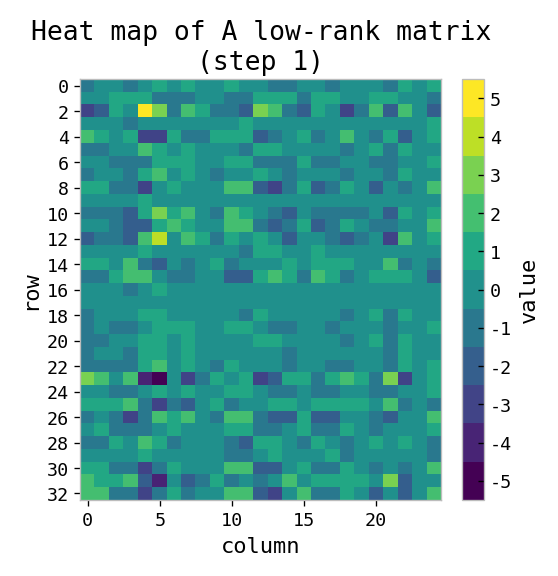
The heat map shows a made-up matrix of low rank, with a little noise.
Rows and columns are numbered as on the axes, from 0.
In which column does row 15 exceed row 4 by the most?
4
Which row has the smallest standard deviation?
17
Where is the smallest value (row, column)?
23, 5
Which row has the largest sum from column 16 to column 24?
31
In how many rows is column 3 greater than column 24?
9
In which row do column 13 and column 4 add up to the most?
2
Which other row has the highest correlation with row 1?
15
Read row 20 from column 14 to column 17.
0 0 0 0
